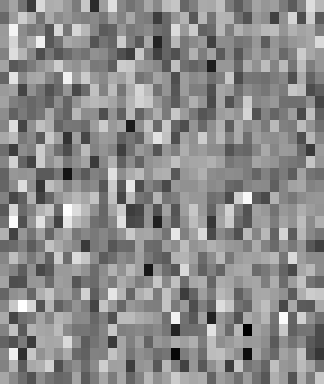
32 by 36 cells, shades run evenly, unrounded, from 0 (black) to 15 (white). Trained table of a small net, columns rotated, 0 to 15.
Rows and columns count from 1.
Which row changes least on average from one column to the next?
21
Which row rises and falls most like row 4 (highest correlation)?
19
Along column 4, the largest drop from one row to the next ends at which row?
29
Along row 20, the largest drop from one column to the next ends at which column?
24
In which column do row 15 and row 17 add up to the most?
13
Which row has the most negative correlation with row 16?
11
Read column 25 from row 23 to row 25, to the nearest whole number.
6 10 11
